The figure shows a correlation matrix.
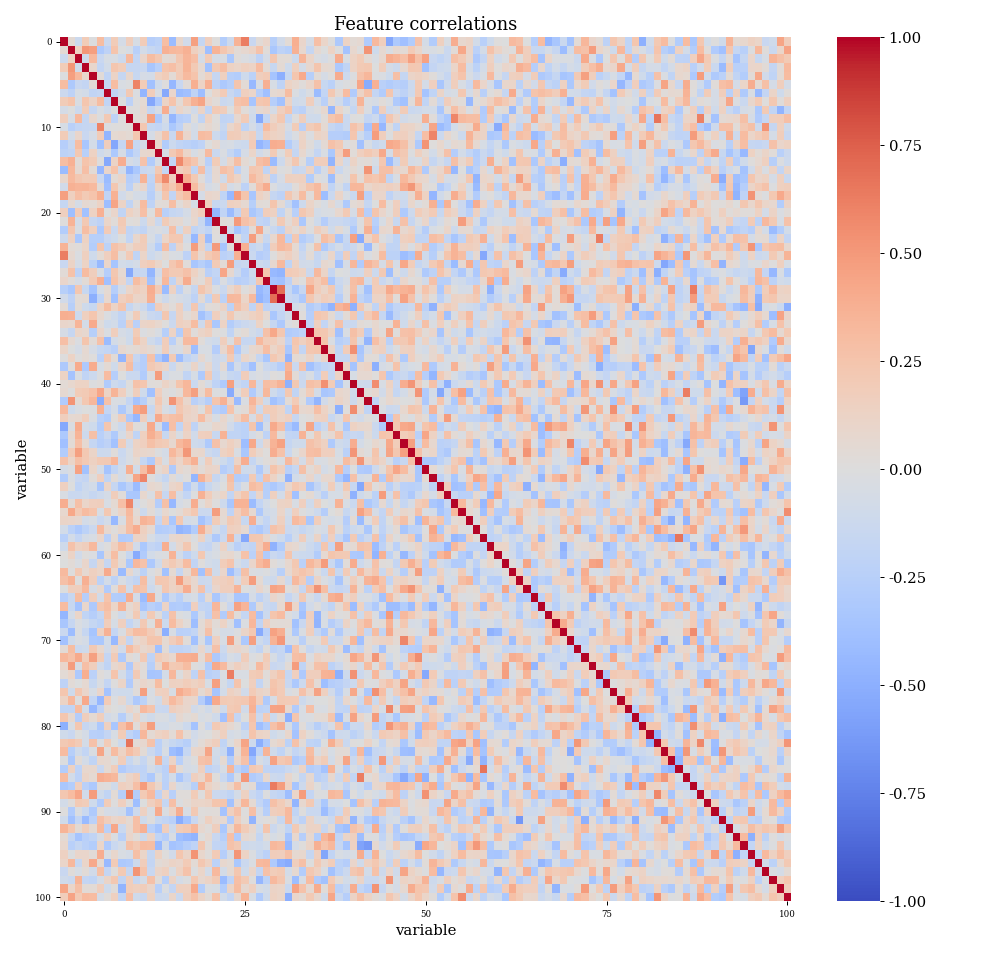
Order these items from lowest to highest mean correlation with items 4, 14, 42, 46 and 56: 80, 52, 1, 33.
52, 80, 33, 1
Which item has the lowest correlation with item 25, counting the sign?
58
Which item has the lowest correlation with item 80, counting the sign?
0
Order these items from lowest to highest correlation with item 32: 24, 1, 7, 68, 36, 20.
68, 20, 7, 24, 36, 1
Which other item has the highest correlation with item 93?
37
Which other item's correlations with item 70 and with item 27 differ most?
30
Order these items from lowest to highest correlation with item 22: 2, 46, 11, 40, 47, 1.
40, 11, 2, 47, 1, 46
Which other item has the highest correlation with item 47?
70
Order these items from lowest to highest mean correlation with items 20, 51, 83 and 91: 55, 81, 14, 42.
42, 14, 55, 81
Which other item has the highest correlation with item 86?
41
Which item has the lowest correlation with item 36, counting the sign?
95
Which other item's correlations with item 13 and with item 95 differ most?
24
